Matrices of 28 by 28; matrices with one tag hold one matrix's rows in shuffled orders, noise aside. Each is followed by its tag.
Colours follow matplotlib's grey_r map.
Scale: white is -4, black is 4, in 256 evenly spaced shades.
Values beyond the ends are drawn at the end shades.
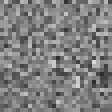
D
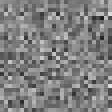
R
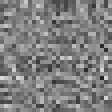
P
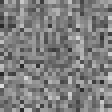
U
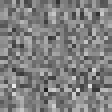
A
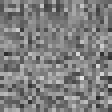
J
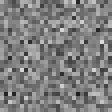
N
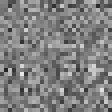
N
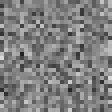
U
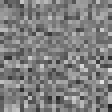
J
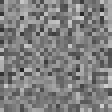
U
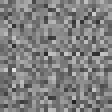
A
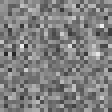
N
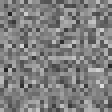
N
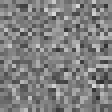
D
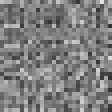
J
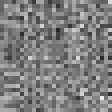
J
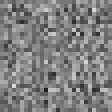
A
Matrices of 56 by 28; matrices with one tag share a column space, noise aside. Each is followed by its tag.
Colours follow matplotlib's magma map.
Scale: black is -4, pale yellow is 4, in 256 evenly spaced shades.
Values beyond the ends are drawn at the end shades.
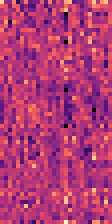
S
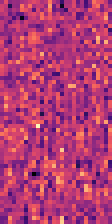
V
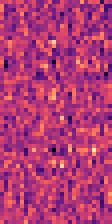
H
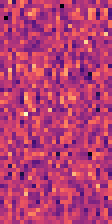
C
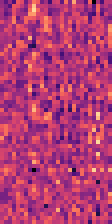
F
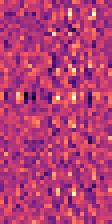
C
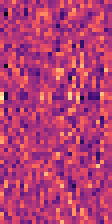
C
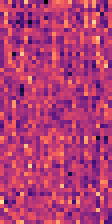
S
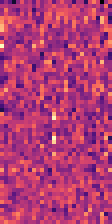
F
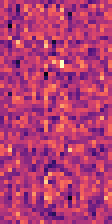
H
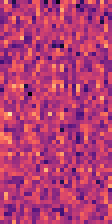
F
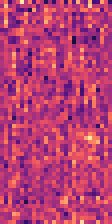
S
